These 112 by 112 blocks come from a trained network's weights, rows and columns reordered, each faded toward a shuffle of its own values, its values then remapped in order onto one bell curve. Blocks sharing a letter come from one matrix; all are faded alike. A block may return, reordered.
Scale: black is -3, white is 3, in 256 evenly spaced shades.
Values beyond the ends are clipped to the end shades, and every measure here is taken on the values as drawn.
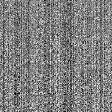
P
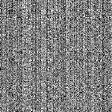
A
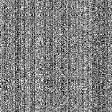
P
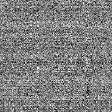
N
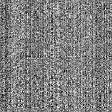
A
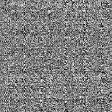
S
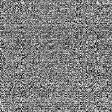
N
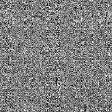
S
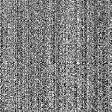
A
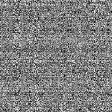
N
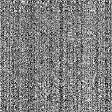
A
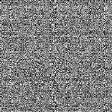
N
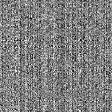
A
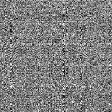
S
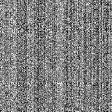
P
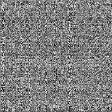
N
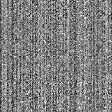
P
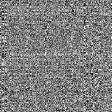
S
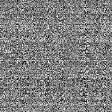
N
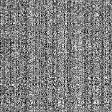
A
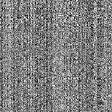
A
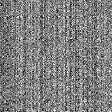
A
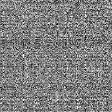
N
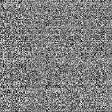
N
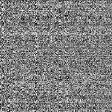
N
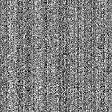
A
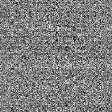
S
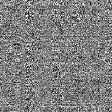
S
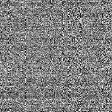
N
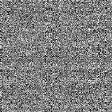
S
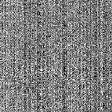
A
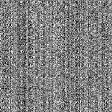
A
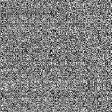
S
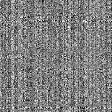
A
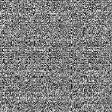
N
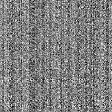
A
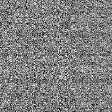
S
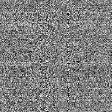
S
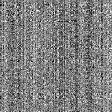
P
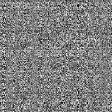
S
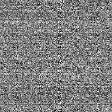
N
